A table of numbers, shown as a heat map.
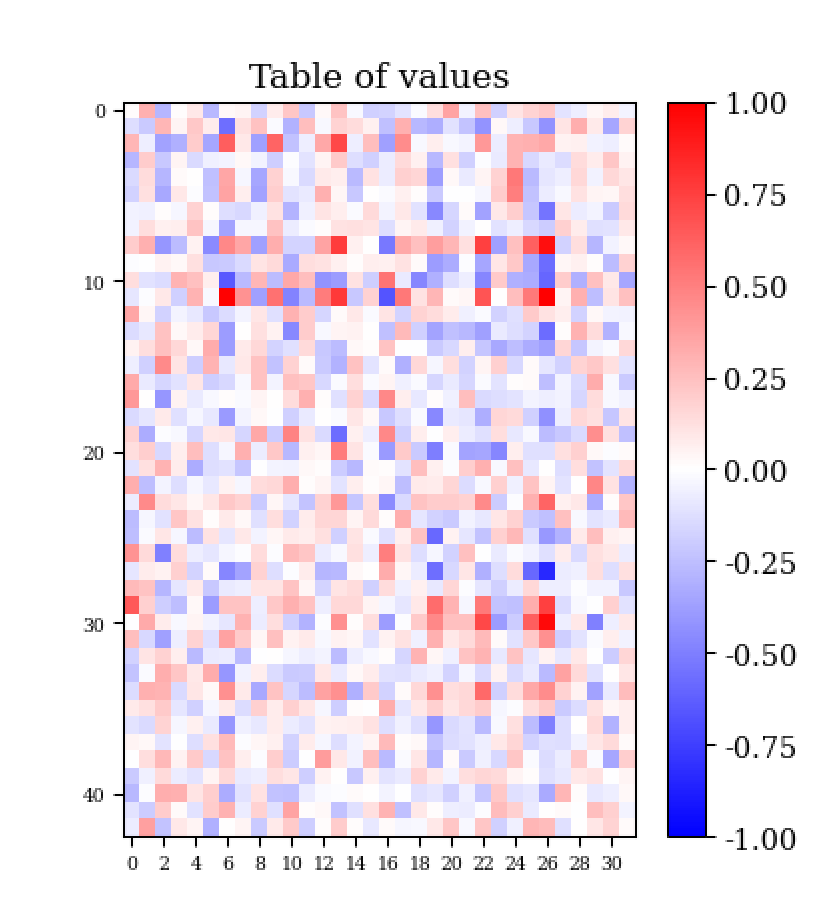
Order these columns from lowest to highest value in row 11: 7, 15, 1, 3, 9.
3, 1, 15, 7, 9
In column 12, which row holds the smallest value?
10
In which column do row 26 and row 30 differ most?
26
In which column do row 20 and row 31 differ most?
19
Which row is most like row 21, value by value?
32
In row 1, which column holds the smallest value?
6
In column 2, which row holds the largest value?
15
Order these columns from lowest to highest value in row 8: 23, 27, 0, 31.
23, 27, 31, 0
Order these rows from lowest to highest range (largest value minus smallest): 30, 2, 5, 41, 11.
41, 5, 2, 30, 11
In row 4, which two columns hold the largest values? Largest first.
24, 6
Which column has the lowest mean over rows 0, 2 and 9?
5
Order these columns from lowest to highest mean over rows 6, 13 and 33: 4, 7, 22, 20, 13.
22, 20, 7, 13, 4
